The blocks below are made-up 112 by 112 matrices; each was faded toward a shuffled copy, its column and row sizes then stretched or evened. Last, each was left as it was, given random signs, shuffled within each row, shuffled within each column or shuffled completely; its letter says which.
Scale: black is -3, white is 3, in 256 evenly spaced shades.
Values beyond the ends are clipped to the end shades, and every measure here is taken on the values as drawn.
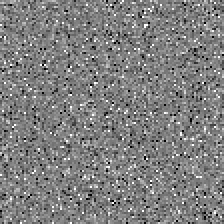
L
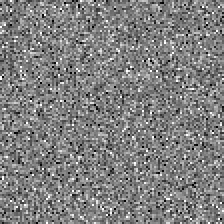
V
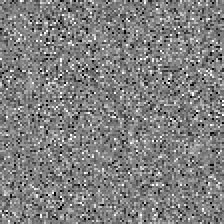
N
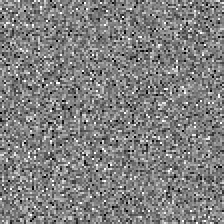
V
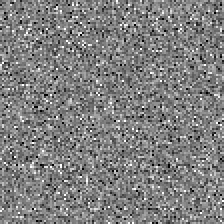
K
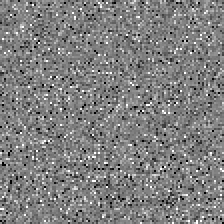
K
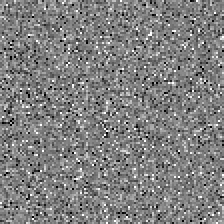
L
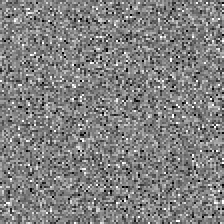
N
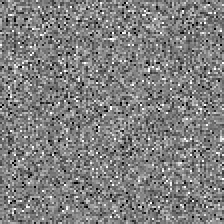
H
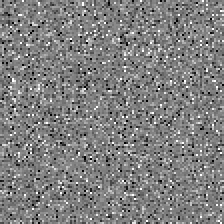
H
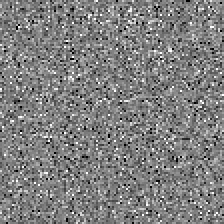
H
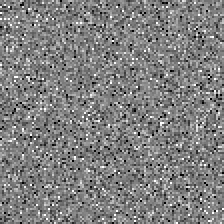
V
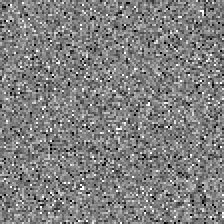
V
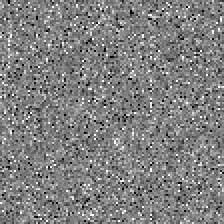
L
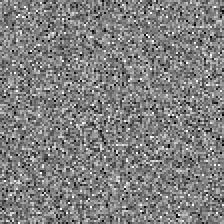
V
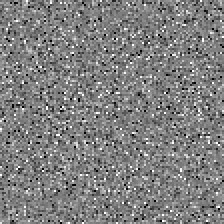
K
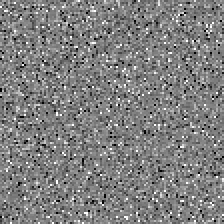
V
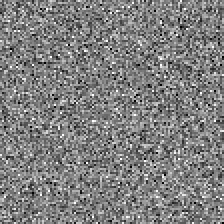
V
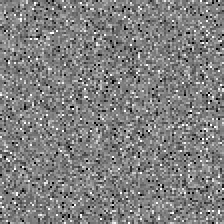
L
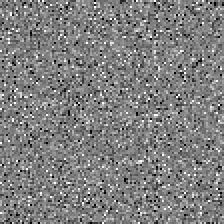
N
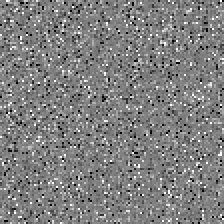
L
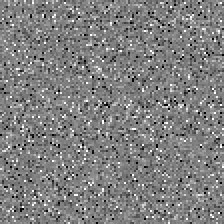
K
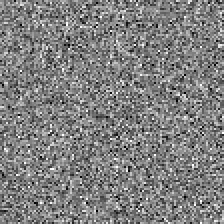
N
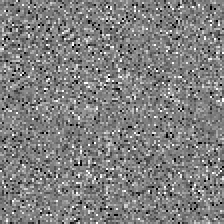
H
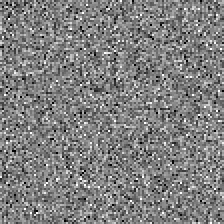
L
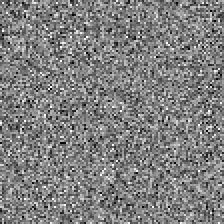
H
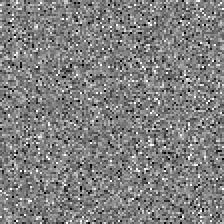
L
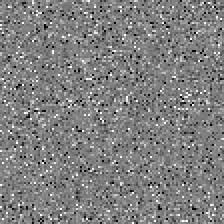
K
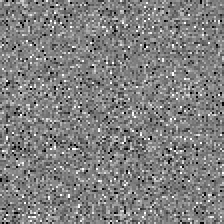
H
